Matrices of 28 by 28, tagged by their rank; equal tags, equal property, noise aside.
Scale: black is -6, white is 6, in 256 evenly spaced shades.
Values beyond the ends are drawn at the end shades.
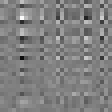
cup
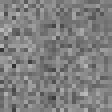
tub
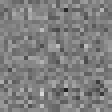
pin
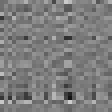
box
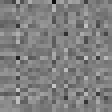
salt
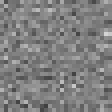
tub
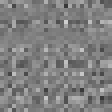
box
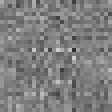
pin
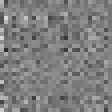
salt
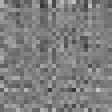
salt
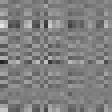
cup
